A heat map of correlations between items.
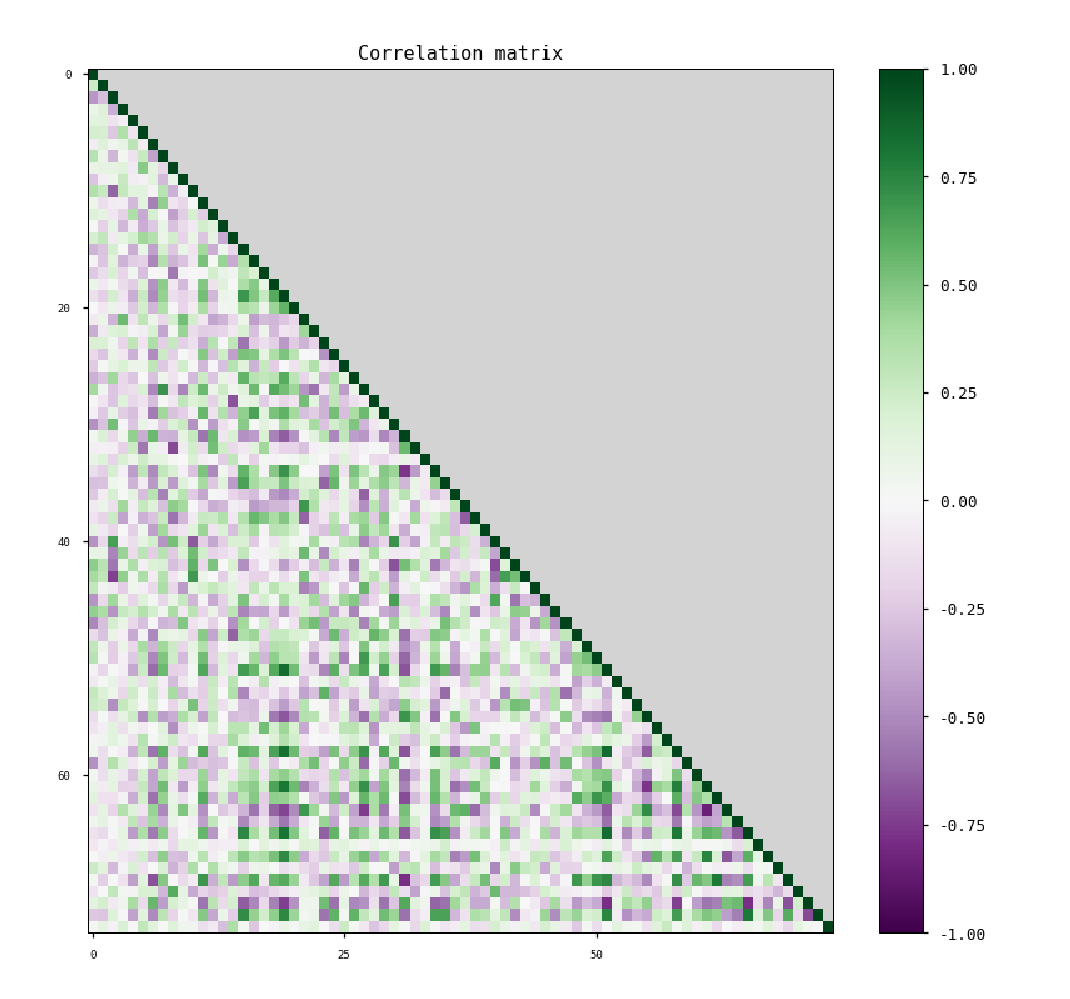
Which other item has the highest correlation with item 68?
42
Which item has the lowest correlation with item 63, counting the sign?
61
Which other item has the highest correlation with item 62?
69
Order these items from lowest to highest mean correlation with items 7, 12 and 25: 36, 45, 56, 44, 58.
36, 45, 58, 44, 56
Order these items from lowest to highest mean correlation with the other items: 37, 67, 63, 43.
63, 37, 43, 67
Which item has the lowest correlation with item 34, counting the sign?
31
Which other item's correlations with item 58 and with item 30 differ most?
27
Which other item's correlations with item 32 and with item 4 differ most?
8
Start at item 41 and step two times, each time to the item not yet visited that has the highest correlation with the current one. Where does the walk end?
10
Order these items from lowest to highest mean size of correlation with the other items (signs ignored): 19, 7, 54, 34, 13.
13, 54, 7, 34, 19
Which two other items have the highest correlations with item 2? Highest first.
40, 30
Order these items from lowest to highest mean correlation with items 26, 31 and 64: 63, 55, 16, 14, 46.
16, 46, 14, 63, 55
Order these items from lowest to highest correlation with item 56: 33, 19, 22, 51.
22, 33, 51, 19
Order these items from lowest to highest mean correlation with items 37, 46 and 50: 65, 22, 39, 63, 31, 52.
52, 31, 22, 65, 39, 63
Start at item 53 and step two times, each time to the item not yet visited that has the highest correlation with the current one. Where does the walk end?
71
